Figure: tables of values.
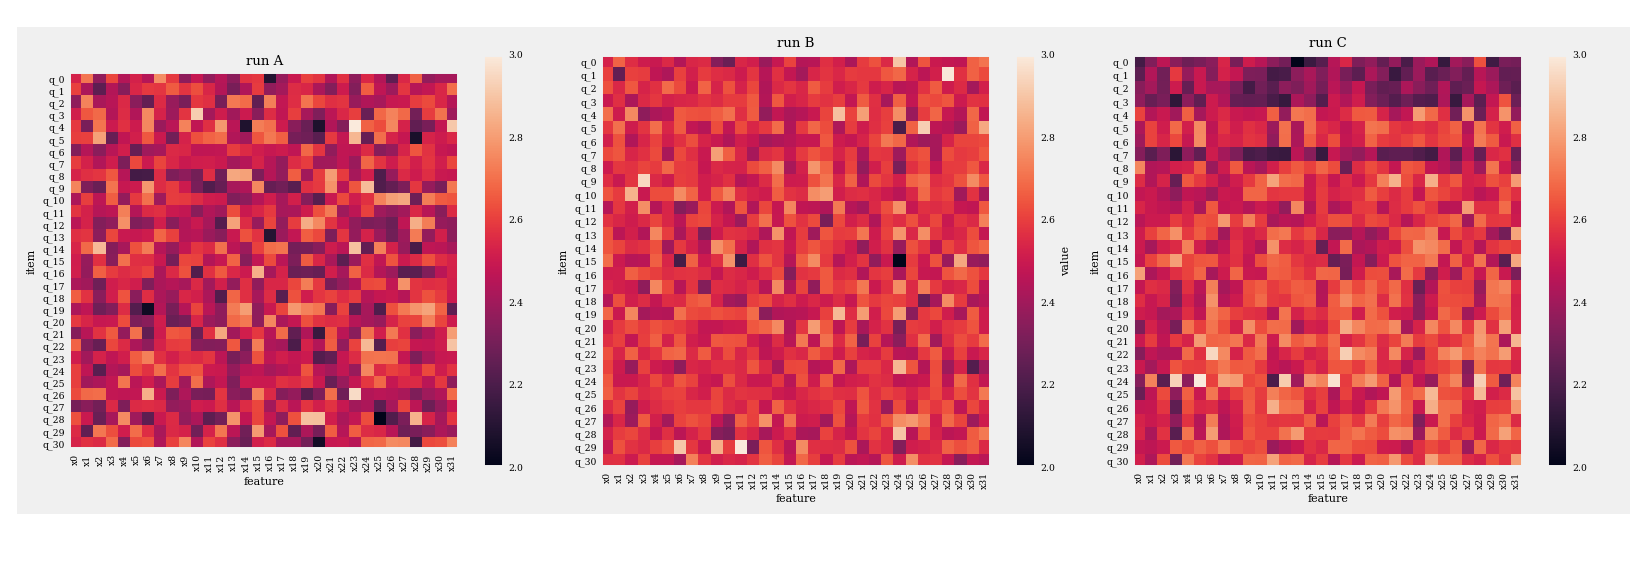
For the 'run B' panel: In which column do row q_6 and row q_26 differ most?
x23
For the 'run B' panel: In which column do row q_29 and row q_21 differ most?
x11
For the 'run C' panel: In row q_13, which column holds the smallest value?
x30
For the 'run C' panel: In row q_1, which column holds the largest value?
x3
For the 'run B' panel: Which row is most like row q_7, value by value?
q_14
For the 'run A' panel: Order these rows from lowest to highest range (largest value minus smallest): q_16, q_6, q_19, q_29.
q_6, q_29, q_16, q_19
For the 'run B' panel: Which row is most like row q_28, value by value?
q_0
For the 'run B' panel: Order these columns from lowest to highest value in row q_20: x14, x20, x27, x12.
x27, x20, x12, x14
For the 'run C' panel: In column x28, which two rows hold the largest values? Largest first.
q_24, q_25
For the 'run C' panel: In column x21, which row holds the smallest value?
q_1
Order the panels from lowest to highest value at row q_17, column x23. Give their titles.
run C, run A, run B
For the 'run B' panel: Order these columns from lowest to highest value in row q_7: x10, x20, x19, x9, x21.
x21, x19, x20, x10, x9
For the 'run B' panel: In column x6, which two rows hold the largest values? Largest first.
q_29, q_10
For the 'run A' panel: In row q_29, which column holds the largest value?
x15
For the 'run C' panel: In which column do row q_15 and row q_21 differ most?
x16
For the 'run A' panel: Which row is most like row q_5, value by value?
q_14
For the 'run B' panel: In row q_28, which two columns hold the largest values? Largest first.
x24, x31
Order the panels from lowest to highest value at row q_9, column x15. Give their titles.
run B, run C, run A
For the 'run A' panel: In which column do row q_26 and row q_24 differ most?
x23
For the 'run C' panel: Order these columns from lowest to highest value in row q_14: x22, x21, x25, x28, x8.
x28, x21, x8, x22, x25
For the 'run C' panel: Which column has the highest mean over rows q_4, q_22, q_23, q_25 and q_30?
x24
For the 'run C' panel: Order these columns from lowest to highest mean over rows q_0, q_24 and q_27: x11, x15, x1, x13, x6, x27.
x13, x11, x27, x15, x1, x6
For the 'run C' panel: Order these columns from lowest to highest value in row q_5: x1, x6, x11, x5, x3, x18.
x11, x6, x18, x1, x3, x5
